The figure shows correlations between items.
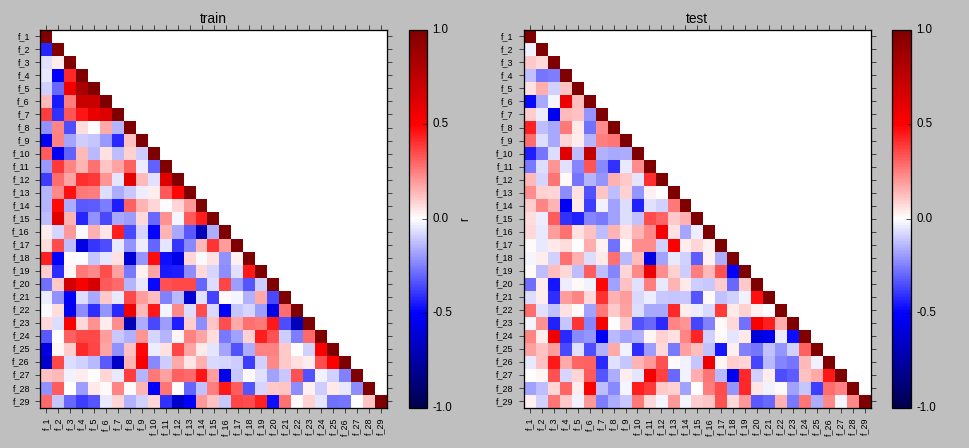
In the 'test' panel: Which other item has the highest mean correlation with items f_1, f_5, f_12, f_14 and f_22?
f_13
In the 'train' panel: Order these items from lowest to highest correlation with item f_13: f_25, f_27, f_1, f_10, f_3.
f_1, f_10, f_25, f_27, f_3
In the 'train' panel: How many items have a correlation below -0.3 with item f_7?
5
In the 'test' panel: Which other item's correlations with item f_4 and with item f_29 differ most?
f_24
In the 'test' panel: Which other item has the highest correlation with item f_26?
f_16
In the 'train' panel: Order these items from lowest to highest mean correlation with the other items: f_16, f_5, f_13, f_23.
f_16, f_23, f_13, f_5
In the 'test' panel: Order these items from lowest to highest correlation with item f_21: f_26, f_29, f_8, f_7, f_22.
f_29, f_26, f_22, f_8, f_7
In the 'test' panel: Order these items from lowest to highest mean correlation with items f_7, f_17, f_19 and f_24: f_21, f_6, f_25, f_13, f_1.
f_25, f_21, f_6, f_1, f_13
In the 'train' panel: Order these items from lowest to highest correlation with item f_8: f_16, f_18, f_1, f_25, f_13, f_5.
f_18, f_16, f_1, f_13, f_5, f_25
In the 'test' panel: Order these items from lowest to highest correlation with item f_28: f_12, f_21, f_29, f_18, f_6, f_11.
f_18, f_21, f_12, f_29, f_11, f_6
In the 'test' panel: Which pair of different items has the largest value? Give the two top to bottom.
f_6, f_10
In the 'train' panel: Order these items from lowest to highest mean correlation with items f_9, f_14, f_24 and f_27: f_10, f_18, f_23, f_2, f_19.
f_23, f_18, f_10, f_19, f_2
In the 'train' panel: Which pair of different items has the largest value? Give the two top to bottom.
f_4, f_5
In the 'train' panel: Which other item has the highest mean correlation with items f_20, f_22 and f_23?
f_3
